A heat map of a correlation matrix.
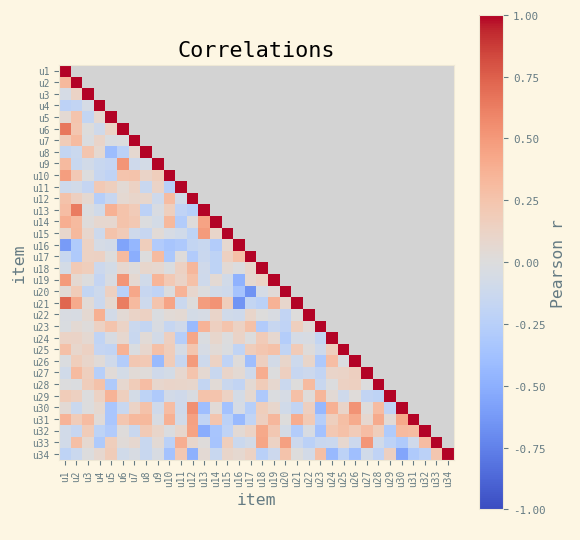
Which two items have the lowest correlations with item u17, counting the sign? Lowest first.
u20, u7
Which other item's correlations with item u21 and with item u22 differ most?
u1
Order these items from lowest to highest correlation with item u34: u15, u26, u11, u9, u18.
u26, u18, u9, u15, u11
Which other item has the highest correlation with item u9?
u6
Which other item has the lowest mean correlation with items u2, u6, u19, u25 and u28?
u16
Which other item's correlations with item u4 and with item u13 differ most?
u2
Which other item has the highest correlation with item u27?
u33
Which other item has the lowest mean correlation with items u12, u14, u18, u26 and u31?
u34
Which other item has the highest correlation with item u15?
u13
